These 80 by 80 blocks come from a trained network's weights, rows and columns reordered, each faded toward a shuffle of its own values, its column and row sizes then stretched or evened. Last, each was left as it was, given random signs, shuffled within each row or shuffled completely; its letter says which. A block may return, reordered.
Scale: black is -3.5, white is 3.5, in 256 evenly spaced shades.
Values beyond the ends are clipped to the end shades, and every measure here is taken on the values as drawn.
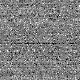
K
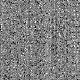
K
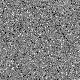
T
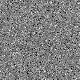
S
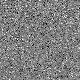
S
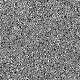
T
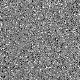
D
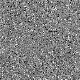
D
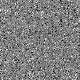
D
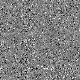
D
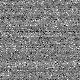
S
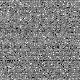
K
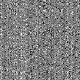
K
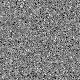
T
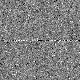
S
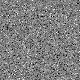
S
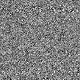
K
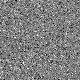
T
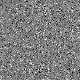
D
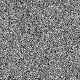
S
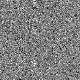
K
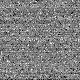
S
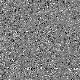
D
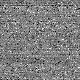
S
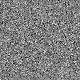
S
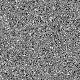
S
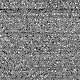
S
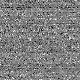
K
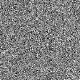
D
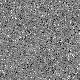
T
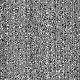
K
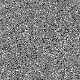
D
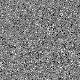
D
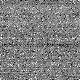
S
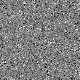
D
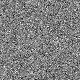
T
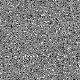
D
